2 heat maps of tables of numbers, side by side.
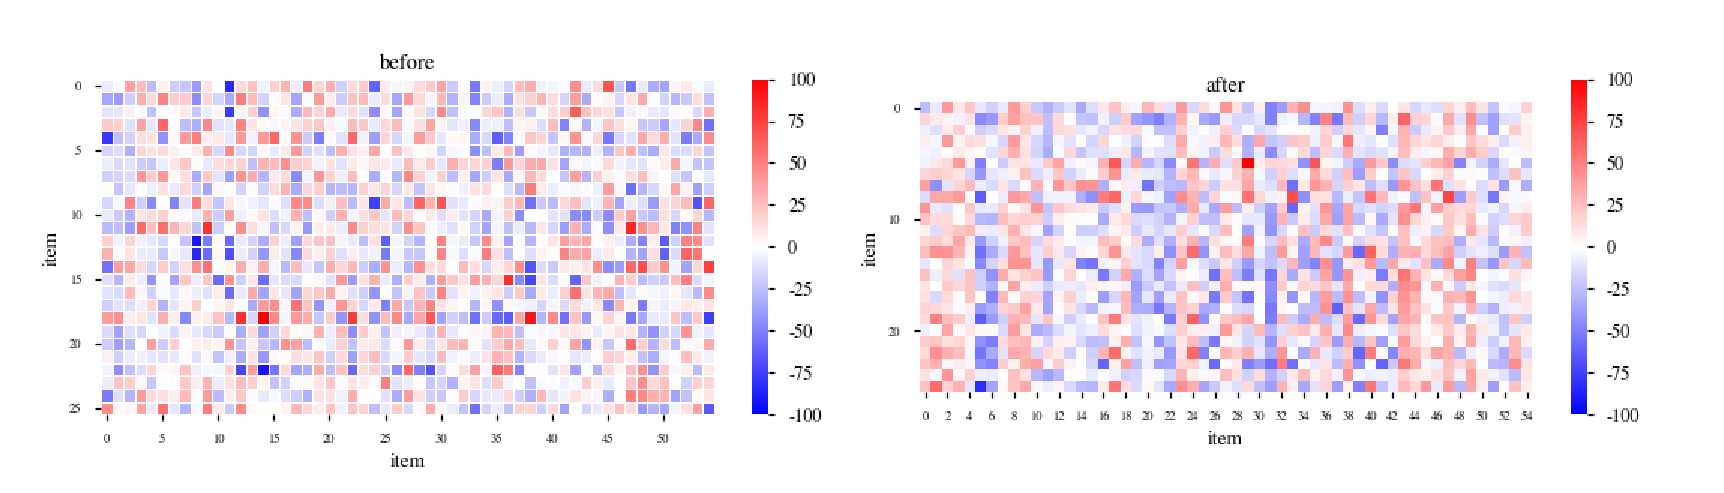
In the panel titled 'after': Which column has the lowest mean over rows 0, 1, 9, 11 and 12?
31
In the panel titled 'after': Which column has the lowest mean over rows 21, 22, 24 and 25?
5
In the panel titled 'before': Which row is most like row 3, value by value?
25
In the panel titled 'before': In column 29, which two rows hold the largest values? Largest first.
18, 17
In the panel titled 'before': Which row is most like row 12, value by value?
13
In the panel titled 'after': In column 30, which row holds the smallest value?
23
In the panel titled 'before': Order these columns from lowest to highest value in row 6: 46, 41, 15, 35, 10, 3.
35, 41, 3, 46, 10, 15
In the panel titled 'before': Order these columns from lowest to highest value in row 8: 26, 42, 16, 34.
26, 42, 34, 16
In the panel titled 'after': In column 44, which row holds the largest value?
9
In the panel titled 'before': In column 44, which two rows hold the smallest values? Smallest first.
22, 10
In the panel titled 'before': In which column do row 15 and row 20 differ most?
42
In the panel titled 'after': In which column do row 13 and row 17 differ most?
29
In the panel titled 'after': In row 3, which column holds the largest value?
38
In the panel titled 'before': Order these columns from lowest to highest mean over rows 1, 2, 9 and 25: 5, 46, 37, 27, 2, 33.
33, 46, 27, 2, 37, 5
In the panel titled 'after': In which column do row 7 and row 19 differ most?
1
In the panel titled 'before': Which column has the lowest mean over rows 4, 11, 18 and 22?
52
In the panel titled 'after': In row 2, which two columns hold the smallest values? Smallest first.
41, 51
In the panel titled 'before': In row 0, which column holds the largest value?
45
